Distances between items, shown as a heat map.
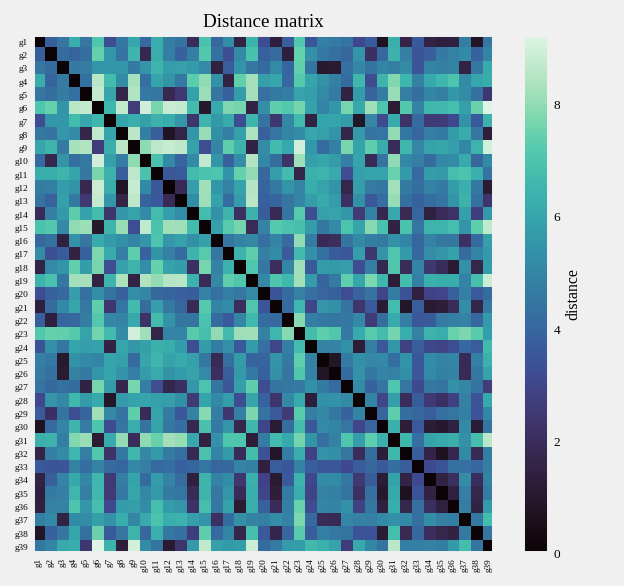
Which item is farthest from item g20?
g4
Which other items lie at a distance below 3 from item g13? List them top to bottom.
g5, g8, g12, g27, g39
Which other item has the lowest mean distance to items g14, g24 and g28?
g7
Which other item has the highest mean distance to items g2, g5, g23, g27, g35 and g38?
g6
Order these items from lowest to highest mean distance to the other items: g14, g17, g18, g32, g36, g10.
g32, g36, g14, g18, g17, g10
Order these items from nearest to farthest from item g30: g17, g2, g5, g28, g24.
g28, g24, g2, g5, g17
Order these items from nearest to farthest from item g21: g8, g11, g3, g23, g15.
g8, g3, g11, g23, g15
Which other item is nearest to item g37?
g3
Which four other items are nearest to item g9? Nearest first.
g19, g31, g6, g15
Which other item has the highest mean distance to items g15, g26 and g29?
g23
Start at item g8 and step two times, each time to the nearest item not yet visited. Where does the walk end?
g39
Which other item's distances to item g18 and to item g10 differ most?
g36
